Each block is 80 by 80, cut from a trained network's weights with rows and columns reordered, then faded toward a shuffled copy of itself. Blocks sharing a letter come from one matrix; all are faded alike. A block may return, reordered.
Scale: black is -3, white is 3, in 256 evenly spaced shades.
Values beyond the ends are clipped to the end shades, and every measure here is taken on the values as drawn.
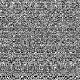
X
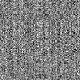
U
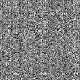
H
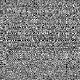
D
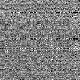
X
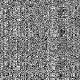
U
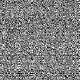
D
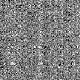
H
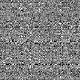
D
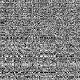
X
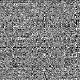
D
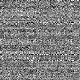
X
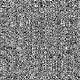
H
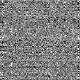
D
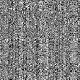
U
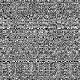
X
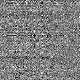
D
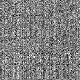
U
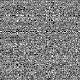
D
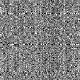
H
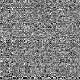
D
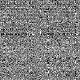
D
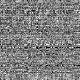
X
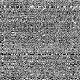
X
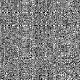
H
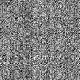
U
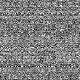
X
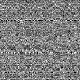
X
